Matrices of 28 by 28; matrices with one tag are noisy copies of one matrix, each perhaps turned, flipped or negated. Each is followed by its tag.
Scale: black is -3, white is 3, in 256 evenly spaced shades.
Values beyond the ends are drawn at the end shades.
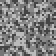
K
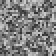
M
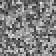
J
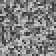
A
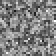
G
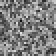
M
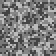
G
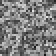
K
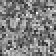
G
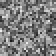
M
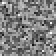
K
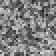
G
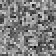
G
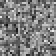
K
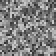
M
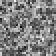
G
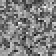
M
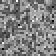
K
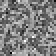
M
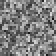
A
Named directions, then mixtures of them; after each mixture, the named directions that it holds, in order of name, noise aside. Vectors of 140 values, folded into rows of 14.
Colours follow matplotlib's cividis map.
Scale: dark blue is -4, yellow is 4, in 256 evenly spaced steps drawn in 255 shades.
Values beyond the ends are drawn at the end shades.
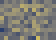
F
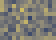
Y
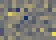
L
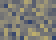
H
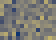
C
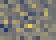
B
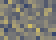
B, L.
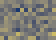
F, L.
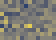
B, F, L.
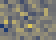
B.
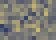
B, F.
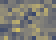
B, F, H.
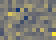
L.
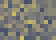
F, H.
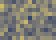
Y.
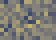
B, H.
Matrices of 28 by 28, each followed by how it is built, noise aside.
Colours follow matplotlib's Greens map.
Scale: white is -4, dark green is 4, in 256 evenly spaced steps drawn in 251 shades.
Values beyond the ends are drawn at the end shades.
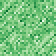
Hankel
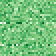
uneven rows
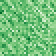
Toeplitz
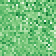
upper triangular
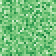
repeating rows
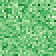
uneven rows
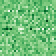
uneven rows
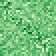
banded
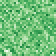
Toeplitz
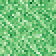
Toeplitz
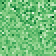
upper triangular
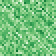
Toeplitz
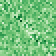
banded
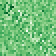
banded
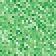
Toeplitz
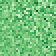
upper triangular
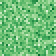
repeating rows
